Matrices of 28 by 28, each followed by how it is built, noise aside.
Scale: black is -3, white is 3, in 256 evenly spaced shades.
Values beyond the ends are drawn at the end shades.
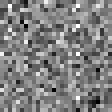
low rank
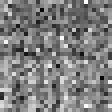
blocks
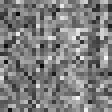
blocks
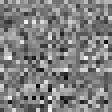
low rank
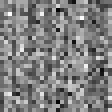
blocks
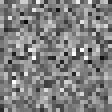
repeating columns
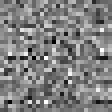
low rank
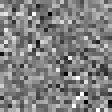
block diagonal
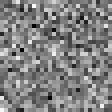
noise
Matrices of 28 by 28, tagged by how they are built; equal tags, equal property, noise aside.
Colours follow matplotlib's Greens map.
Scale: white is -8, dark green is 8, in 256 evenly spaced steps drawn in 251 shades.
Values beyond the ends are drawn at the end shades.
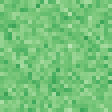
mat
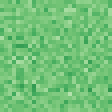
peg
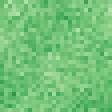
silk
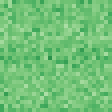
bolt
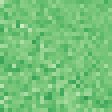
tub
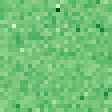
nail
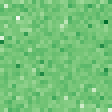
nail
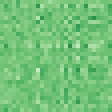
peg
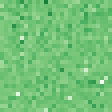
nail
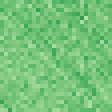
mat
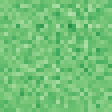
peg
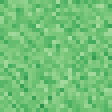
mat
